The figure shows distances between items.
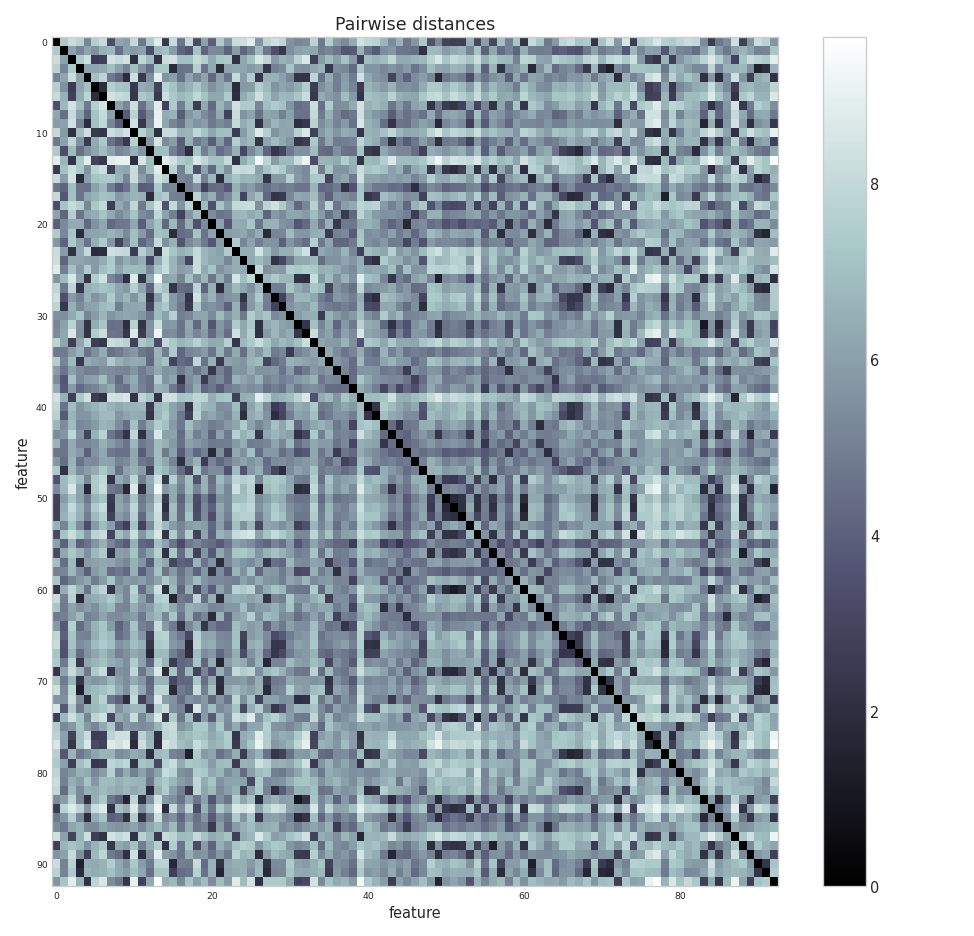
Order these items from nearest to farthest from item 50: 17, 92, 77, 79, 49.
49, 92, 17, 79, 77
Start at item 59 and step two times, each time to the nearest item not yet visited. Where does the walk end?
42
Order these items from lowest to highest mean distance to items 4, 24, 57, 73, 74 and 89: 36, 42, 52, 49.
49, 36, 52, 42
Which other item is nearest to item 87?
39
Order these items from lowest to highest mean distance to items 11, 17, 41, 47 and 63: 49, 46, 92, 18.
46, 49, 92, 18
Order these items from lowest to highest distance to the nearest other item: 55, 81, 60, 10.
60, 10, 55, 81
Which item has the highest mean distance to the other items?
13
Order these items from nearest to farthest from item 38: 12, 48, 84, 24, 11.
12, 11, 24, 48, 84
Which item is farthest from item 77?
92
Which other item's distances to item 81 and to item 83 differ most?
31
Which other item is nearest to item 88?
56
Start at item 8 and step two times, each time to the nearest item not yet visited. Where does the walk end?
45
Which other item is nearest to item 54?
74
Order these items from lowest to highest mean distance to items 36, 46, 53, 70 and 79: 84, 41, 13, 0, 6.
6, 41, 13, 0, 84
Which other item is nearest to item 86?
63
